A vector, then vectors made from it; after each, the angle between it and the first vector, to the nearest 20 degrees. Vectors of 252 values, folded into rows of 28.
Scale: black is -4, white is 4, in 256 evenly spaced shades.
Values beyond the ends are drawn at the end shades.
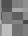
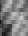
140 degrees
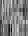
120 degrees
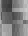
40 degrees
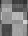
140 degrees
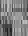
140 degrees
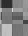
20 degrees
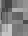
20 degrees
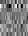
80 degrees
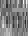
60 degrees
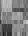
160 degrees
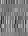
80 degrees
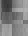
40 degrees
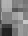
160 degrees
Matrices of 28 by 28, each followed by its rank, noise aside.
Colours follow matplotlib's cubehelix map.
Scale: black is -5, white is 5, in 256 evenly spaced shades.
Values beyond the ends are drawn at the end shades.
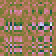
one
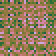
three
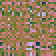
four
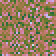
six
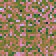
six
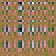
one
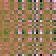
one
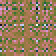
two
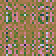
two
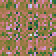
three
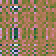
one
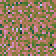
six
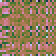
two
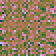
four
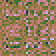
three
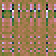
one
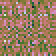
four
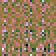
three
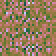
three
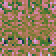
four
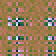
one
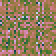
four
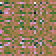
three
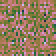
six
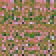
four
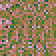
six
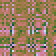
two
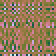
two
